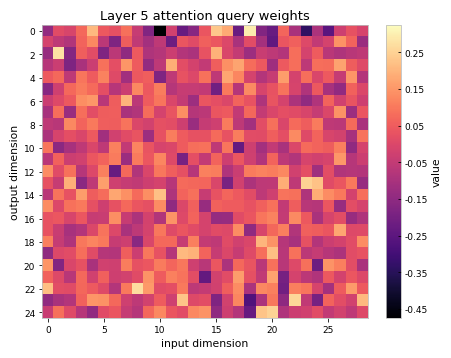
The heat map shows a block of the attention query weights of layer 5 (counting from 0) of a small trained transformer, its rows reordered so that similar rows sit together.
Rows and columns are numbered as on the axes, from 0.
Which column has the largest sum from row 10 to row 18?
10
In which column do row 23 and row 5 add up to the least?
15
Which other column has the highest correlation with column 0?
23
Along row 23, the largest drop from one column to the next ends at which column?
18
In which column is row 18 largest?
19
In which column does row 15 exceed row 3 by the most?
2
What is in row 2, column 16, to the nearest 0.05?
0
